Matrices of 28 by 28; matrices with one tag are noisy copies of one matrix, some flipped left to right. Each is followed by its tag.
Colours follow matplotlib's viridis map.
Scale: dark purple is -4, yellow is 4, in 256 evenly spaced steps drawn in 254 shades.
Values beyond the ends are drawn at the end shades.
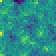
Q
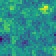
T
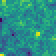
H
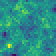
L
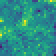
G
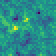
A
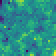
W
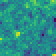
H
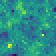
L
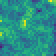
G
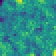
W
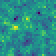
A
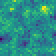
T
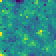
Q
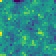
Q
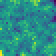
W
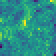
G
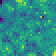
W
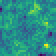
L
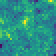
G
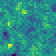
L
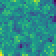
W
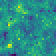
L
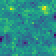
T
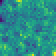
W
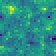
T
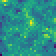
G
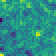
H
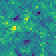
A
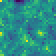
Q
